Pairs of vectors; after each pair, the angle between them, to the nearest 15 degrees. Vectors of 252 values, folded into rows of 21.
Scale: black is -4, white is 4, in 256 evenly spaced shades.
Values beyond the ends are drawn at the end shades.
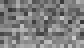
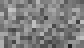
135 degrees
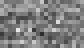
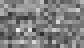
15 degrees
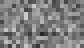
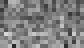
105 degrees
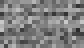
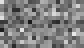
135 degrees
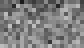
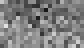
90 degrees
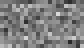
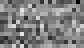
90 degrees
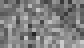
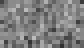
120 degrees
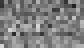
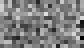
120 degrees
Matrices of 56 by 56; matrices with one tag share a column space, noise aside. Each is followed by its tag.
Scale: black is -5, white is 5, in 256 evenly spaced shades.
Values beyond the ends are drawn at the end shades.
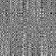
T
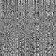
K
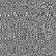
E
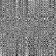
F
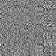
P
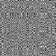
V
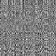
K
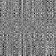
T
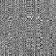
F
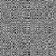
V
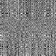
T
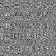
E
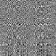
P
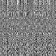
K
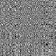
P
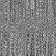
T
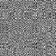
V
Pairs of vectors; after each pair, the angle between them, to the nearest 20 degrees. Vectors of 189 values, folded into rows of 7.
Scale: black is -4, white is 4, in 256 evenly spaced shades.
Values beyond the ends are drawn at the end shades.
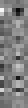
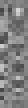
140 degrees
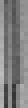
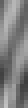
120 degrees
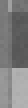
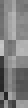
120 degrees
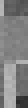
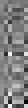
80 degrees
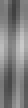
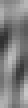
120 degrees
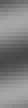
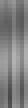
140 degrees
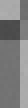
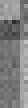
20 degrees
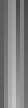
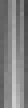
20 degrees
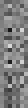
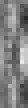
80 degrees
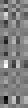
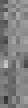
40 degrees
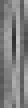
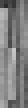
120 degrees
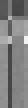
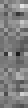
100 degrees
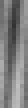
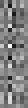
80 degrees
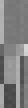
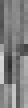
140 degrees
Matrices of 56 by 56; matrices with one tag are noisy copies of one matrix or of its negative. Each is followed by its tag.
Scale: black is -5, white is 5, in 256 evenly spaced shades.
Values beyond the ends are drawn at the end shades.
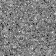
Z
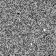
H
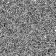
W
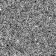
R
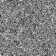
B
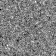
R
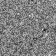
H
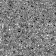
Z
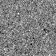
H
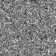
W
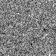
H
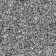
Z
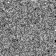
W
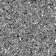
W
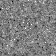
R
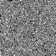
B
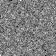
B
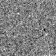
H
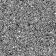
Z
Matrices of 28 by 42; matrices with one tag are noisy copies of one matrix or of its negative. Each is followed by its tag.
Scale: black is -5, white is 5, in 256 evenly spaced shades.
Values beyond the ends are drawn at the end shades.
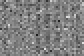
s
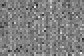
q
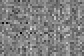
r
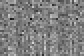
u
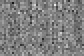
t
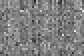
t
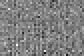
q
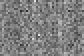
t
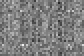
t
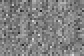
t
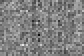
t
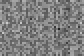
r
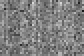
t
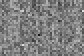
t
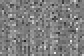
u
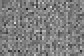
q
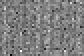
s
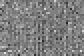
q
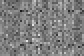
t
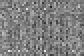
q
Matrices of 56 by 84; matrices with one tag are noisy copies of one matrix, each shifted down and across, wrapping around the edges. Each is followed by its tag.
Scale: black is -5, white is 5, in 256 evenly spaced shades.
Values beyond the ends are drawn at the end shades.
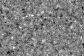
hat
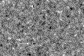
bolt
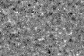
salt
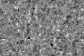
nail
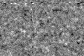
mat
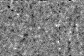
nail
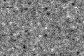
salt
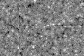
hat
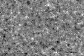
salt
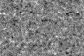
mat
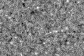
hat
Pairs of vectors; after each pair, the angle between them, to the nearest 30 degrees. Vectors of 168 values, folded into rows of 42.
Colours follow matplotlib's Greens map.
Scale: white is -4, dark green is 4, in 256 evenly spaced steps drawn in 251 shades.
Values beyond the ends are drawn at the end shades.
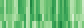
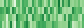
90 degrees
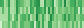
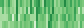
30 degrees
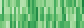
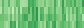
30 degrees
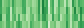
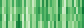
60 degrees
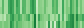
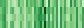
90 degrees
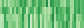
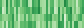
90 degrees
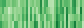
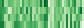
60 degrees
